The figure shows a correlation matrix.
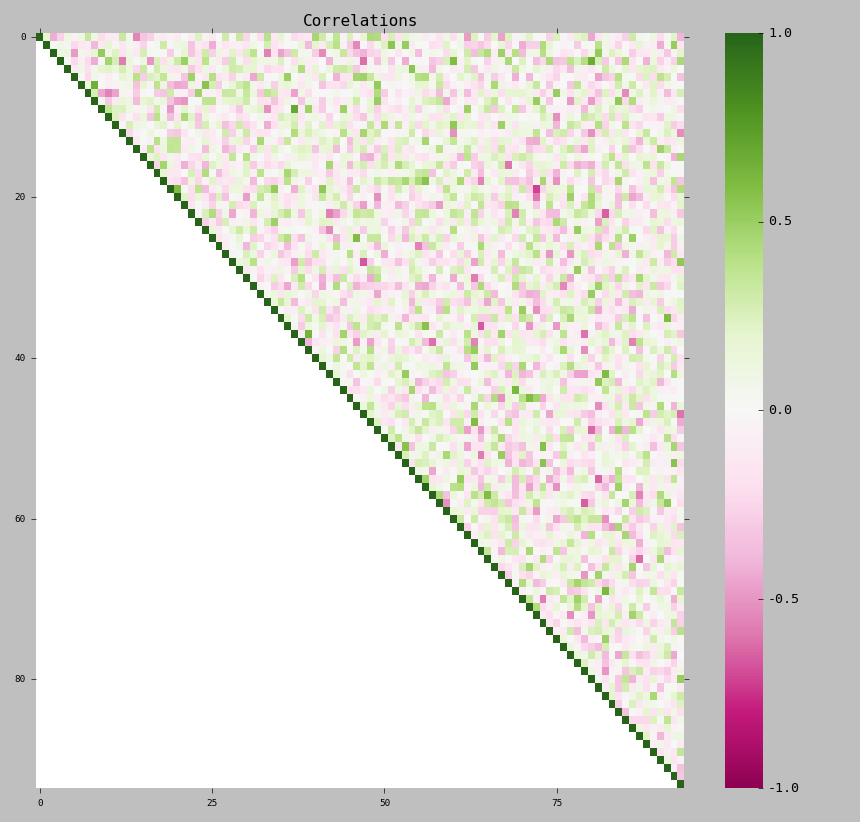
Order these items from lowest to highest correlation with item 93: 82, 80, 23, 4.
4, 23, 82, 80
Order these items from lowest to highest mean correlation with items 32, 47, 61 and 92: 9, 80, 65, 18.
80, 9, 65, 18
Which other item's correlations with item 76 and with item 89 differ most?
31
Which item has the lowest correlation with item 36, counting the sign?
64
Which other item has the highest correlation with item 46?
25
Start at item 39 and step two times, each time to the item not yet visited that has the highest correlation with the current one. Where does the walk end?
9
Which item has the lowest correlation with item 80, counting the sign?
49
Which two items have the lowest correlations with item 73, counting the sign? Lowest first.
70, 45
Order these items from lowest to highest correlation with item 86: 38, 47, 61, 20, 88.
38, 20, 61, 88, 47
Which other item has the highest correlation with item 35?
91
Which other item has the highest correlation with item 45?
71
